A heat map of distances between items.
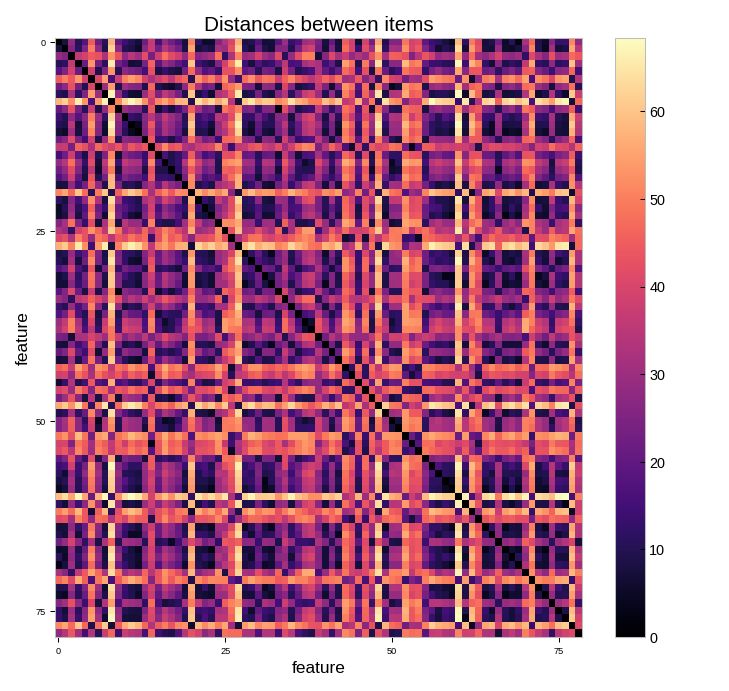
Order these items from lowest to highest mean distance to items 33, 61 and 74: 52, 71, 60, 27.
71, 52, 27, 60
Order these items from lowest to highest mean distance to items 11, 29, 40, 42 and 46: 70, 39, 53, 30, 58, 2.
58, 30, 39, 2, 70, 53
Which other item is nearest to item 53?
14
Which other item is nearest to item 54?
26
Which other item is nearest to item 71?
20
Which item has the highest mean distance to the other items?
60
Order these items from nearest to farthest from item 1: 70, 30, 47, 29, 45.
29, 45, 30, 70, 47
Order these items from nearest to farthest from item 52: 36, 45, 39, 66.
39, 66, 45, 36
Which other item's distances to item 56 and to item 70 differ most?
25
